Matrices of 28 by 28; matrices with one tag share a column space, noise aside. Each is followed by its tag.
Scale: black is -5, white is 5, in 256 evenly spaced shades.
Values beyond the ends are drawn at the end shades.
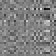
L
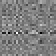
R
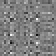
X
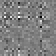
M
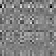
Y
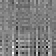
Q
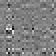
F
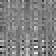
Q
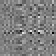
R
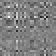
M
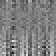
Q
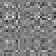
M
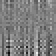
Q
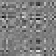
M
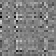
M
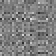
X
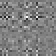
M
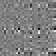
F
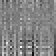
Q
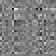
L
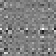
F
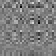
Y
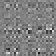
F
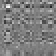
Y
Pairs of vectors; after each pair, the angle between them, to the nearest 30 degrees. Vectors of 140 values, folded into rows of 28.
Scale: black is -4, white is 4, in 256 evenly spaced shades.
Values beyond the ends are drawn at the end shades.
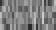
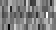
90 degrees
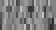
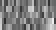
150 degrees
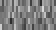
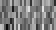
60 degrees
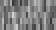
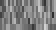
60 degrees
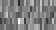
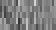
120 degrees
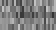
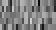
120 degrees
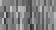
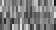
60 degrees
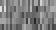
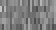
30 degrees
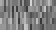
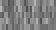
60 degrees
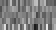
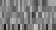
150 degrees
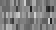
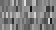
30 degrees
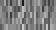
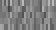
150 degrees
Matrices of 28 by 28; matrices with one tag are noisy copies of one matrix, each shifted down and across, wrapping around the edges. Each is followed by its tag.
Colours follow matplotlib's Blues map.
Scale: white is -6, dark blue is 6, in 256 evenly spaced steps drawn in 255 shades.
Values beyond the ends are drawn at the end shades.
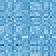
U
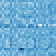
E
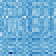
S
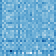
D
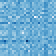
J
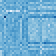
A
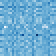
U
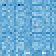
U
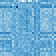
A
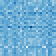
S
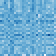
S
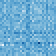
D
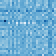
D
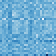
S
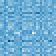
U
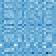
U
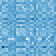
U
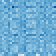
U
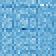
E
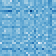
J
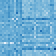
A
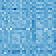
S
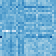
A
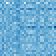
J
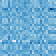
E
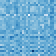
S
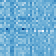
D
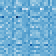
U
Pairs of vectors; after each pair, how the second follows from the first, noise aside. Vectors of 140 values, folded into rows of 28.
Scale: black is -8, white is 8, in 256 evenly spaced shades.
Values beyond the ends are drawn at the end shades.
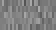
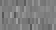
reversed, partly zeroed.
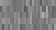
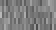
shuffled.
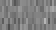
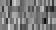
negated, scaled up.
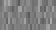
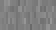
shrunk.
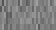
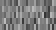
reversed, scaled up.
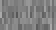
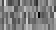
reversed, scaled up.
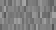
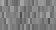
wrapped around.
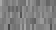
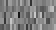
wrapped around, scaled up.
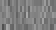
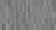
shrunk.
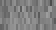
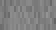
shrunk.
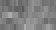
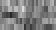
negated, scaled up.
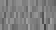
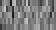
reversed, scaled up.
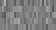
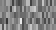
wrapped around, scaled up.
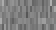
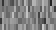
negated, scaled up.
